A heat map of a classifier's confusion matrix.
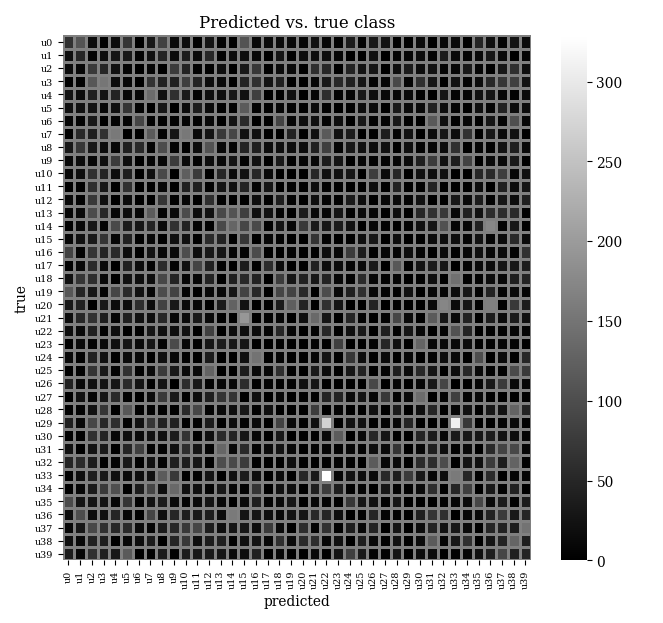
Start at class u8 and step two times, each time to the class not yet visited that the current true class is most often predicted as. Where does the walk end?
u2
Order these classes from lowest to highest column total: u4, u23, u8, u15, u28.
u23, u28, u4, u8, u15
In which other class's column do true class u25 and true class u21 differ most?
u15
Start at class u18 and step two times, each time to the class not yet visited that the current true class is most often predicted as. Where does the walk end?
u22
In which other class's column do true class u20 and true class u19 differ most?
u32
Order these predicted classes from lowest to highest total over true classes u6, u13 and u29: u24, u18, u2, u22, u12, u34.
u24, u12, u34, u18, u2, u22
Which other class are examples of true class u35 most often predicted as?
u0
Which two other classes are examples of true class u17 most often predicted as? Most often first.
u28, u11
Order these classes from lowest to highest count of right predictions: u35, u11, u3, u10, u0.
u11, u0, u35, u10, u3
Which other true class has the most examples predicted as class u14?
u36
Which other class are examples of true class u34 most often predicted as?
u9
